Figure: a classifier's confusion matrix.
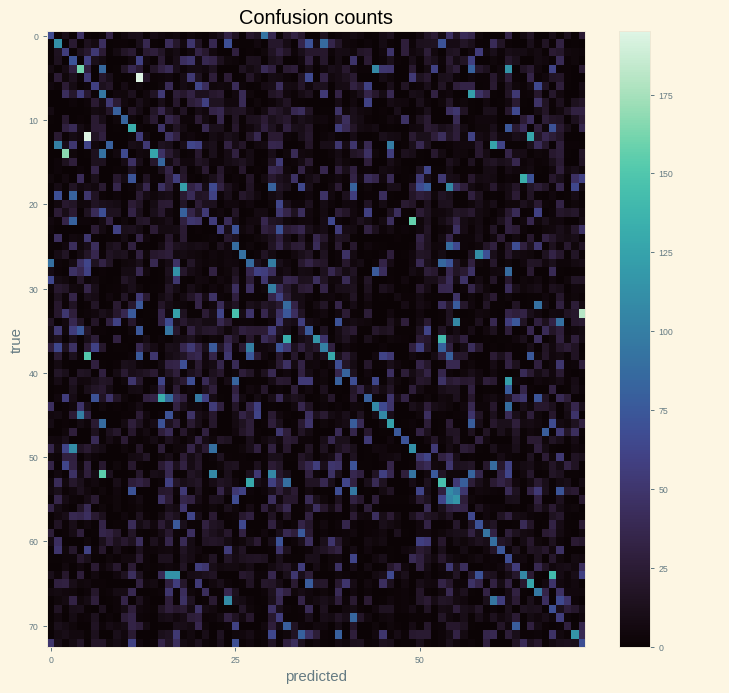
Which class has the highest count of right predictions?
4
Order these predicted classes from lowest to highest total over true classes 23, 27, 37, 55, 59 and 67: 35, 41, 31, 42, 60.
42, 41, 35, 60, 31
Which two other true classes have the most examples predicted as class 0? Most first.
27, 29
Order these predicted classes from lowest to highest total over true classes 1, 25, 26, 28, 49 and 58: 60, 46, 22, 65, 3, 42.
42, 46, 65, 60, 22, 3
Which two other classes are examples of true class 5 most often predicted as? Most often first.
12, 35
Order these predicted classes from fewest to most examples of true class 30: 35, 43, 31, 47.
47, 43, 35, 31
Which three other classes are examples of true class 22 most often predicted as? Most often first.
49, 3, 38
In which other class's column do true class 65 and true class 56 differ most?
35
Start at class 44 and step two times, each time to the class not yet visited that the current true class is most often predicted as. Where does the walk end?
41
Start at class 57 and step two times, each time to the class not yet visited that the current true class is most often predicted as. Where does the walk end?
3
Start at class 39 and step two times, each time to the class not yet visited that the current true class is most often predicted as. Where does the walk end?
54
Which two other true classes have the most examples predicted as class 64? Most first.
17, 43
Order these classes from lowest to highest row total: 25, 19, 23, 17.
19, 23, 25, 17
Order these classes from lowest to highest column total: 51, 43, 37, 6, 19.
43, 37, 6, 19, 51
